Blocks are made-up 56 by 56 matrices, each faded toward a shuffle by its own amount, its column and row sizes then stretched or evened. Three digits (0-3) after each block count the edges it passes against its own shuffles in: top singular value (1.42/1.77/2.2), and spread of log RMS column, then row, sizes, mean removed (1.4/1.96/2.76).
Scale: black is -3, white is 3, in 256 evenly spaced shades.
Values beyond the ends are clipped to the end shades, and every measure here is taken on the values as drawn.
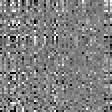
3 3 2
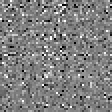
2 1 2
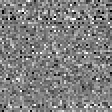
0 0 3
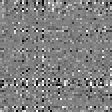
3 2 3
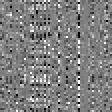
3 3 0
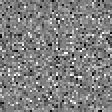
2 1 1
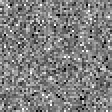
0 0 0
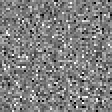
0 1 0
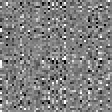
3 3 1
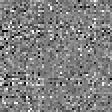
1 2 2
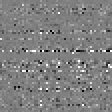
1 1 3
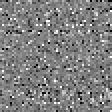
0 1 2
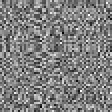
3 1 1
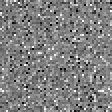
0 1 0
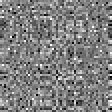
3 1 1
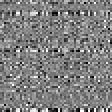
3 0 3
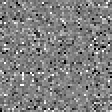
0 1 1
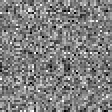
2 1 1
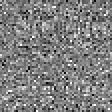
2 0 0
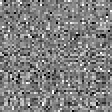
3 0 2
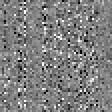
1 3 0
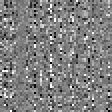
2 3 0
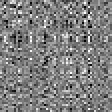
3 3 2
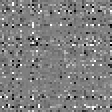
2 2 3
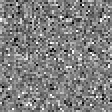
1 0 1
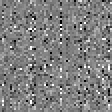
0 3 1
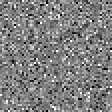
2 0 0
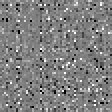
1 2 2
